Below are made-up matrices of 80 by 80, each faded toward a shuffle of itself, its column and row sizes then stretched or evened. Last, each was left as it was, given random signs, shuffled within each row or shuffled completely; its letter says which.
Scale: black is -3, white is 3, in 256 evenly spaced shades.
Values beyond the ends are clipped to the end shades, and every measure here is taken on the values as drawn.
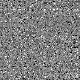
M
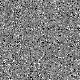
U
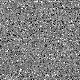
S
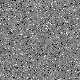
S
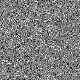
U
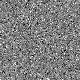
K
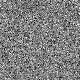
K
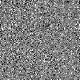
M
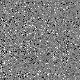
U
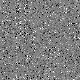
U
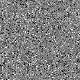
M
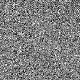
M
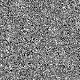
U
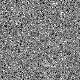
U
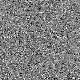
S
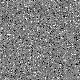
K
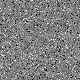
K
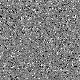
S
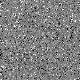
U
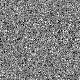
S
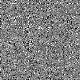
M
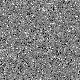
K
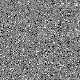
M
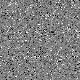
S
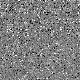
S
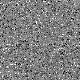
S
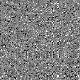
M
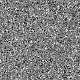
S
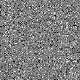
M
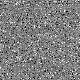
S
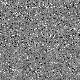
S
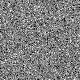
K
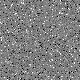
K
